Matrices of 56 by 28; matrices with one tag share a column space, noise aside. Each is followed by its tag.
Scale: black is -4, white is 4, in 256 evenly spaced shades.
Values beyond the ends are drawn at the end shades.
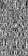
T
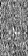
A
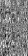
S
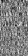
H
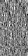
H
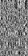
T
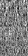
H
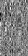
H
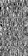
H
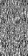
S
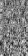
S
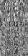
H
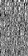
H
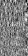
H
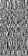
T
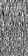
H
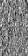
H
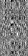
T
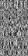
T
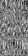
T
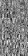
S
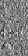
A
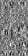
A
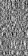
T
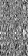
A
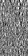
H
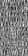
H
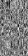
T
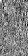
H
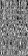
T
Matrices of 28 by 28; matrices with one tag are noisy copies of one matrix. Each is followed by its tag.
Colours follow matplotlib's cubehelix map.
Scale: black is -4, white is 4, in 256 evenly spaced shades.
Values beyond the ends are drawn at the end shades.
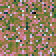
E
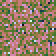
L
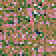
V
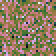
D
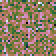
D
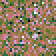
V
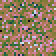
V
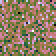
D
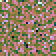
D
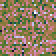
V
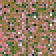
E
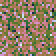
E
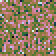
D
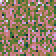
D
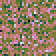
V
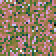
D
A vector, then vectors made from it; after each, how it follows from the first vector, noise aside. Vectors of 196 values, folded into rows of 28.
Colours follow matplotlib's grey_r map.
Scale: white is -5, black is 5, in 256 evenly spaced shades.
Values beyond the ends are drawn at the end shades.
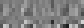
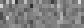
reversed, partly zeroed.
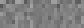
reversed, negated, shrunk.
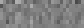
reversed, negated, shrunk.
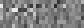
wrapped around, negated.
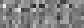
wrapped around, negated.
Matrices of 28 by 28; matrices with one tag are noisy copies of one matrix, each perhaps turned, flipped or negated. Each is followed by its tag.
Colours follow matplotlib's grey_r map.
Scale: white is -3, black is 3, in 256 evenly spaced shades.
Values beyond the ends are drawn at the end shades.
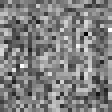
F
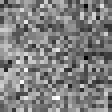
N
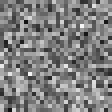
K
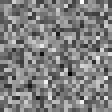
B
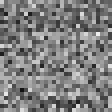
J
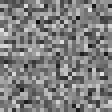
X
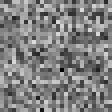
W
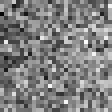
N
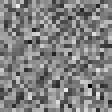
B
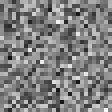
B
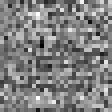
F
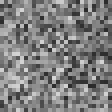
N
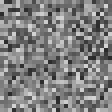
B
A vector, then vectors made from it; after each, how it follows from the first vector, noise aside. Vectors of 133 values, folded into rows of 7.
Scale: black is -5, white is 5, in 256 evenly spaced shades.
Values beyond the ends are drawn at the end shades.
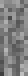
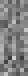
wrapped around, negated.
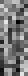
scaled up.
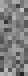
sign-scrambled.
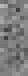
wrapped around, negated, partly zeroed.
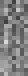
wrapped around, negated.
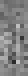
wrapped around, negated, partly zeroed.
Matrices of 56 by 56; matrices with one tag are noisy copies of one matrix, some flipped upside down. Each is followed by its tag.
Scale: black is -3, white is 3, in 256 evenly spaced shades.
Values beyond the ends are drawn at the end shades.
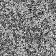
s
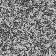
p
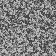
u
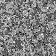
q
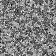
q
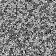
u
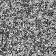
p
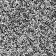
u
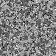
p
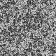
s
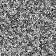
u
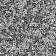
s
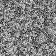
q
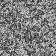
s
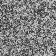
p
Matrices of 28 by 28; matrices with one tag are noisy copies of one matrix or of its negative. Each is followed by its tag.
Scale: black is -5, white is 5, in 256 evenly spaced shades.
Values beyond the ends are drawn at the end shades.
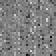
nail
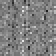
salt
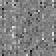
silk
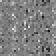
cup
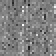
salt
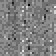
salt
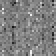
silk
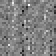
salt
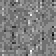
silk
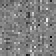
nail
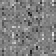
silk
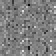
salt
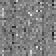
silk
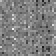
cup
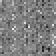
cup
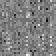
nail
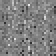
salt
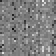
cup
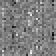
silk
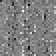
salt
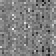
cup
